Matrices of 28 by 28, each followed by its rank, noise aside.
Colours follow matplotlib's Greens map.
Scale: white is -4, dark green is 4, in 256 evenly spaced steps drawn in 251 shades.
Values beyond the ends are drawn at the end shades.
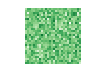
seven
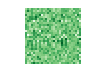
seven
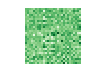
five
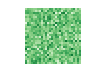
five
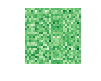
four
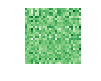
three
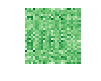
three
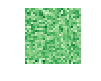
seven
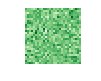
seven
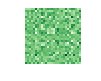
four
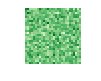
seven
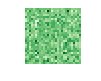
five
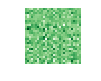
five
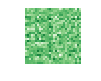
five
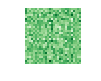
six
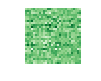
four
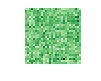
five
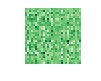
four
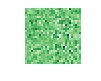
five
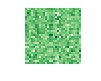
six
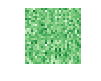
seven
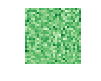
six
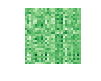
three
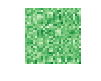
five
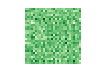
four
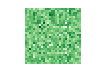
seven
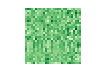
four
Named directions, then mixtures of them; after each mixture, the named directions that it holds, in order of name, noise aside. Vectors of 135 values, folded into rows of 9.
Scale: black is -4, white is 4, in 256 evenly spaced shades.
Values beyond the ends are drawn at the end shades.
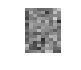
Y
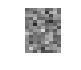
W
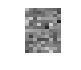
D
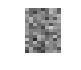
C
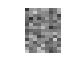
C, D.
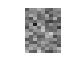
C, W.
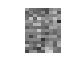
C, D, Y.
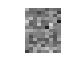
D.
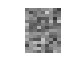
Y.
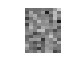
W, Y.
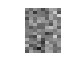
C, Y.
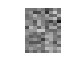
D, W, Y.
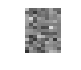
C, D.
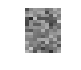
D, W.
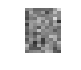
Y.
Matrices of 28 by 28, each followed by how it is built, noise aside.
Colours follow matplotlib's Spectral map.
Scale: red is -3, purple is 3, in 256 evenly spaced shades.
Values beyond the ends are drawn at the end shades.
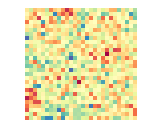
smooth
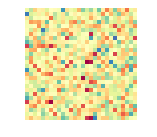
repeating rows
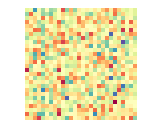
repeating rows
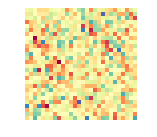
Toeplitz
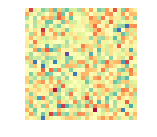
repeating rows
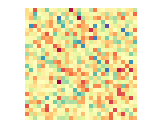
Toeplitz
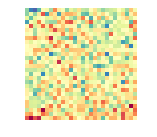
smooth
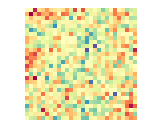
smooth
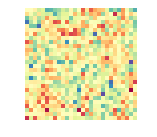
smooth
